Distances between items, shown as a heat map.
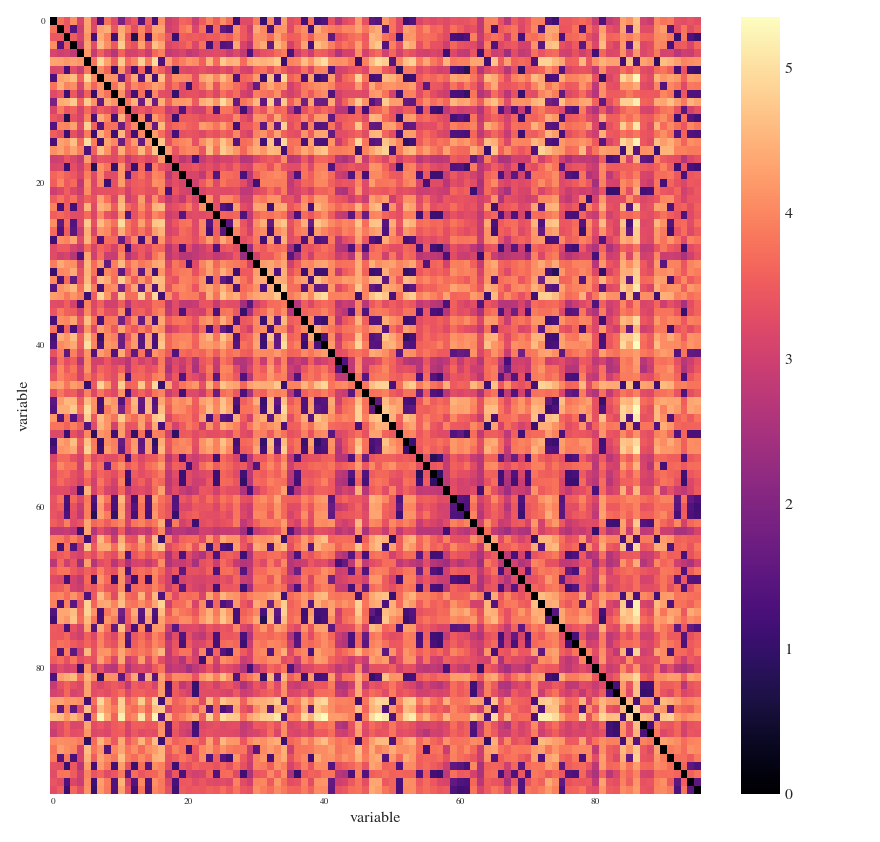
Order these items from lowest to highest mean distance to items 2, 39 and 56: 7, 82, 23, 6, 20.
6, 7, 82, 20, 23
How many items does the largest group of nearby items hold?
18
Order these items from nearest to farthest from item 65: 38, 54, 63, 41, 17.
38, 63, 17, 54, 41
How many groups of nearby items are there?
10
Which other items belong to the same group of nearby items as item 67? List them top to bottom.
42, 43
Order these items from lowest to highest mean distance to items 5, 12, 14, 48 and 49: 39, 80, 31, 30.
80, 31, 39, 30
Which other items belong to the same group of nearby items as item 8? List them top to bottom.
20, 30, 55, 90
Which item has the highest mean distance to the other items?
86
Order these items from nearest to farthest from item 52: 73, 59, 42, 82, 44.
73, 42, 82, 44, 59
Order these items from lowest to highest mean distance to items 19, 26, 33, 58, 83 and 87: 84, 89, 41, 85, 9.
85, 9, 41, 89, 84
